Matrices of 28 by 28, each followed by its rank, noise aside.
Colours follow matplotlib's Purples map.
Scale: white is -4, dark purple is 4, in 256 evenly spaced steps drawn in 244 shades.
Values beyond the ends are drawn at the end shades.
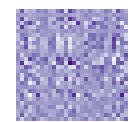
three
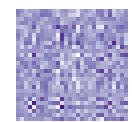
four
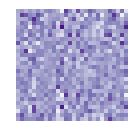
five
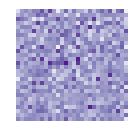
six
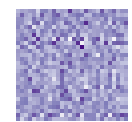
five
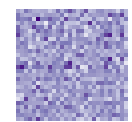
six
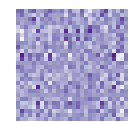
four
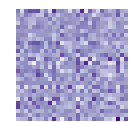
five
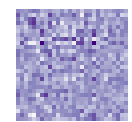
four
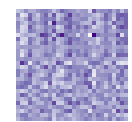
three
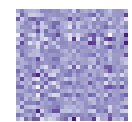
four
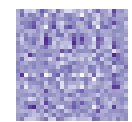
three
